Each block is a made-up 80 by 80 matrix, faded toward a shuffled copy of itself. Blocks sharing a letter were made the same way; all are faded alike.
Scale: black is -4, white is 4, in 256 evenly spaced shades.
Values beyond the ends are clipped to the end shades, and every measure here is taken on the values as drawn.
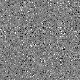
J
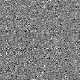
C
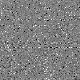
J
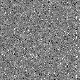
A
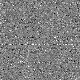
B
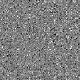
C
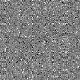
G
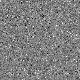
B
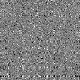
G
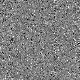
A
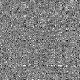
G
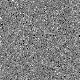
A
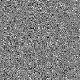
C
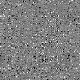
J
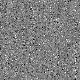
A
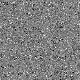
B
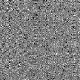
G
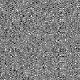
G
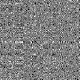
G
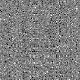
C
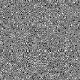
G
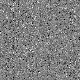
A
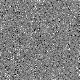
A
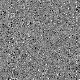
A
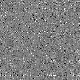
J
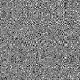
G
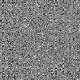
C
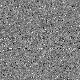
B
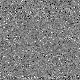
B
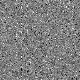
A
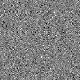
C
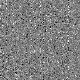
A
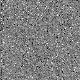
A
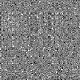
G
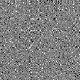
G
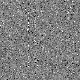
A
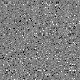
J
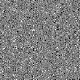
C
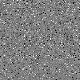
J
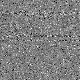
B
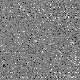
J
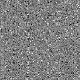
C
